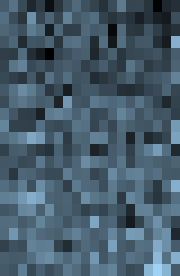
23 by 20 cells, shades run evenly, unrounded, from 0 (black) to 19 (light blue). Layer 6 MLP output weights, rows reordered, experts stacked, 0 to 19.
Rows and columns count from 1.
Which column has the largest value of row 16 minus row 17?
20
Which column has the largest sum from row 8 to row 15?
10
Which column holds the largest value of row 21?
18
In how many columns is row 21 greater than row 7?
15
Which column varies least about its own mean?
9
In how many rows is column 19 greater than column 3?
10
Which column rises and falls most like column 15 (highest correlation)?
16
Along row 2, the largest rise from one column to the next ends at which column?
4
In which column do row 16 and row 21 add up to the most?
13
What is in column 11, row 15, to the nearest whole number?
6
